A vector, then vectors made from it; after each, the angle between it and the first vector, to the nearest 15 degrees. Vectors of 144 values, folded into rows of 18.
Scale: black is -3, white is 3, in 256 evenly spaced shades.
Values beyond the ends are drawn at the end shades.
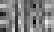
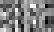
150 degrees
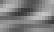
90 degrees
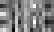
165 degrees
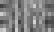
165 degrees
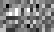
105 degrees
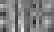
30 degrees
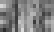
45 degrees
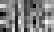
15 degrees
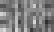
165 degrees
